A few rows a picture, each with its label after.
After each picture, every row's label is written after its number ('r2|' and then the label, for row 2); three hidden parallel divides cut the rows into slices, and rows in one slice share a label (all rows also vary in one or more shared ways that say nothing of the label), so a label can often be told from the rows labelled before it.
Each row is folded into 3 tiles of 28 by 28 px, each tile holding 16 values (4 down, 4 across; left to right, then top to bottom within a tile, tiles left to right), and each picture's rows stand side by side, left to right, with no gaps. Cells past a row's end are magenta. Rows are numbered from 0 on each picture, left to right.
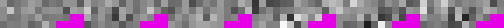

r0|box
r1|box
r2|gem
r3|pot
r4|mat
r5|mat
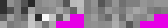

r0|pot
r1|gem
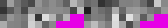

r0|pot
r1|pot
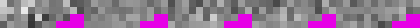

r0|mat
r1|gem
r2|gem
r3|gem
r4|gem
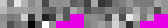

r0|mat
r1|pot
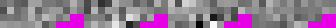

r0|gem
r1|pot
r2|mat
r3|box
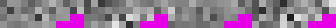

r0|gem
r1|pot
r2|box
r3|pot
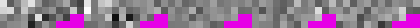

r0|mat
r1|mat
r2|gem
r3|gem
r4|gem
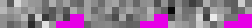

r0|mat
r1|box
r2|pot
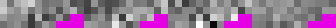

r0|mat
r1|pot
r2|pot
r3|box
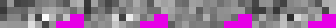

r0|pot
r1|pot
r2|box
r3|pot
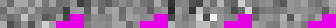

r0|box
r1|gem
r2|pot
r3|gem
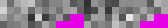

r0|mat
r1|pot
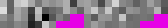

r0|mat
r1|box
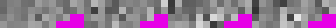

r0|gem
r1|gem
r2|pot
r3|pot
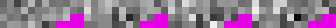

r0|gem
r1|mat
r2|mat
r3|mat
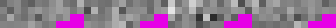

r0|gem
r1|gem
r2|mat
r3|box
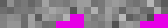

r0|gem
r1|box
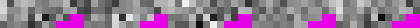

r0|mat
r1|pot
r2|mat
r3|gem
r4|mat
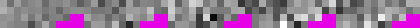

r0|box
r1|gem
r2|mat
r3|pot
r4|pot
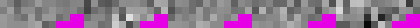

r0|gem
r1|pot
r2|gem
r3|gem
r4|mat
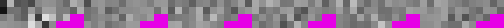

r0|pot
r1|gem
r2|gem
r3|box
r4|box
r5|box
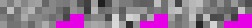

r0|box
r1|pot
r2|mat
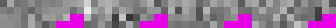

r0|gem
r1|mat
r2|box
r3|box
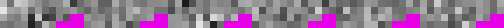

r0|mat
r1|gem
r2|pot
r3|box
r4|gem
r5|box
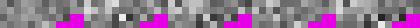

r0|box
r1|mat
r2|mat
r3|box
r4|mat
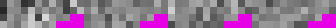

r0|pot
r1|gem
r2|box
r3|gem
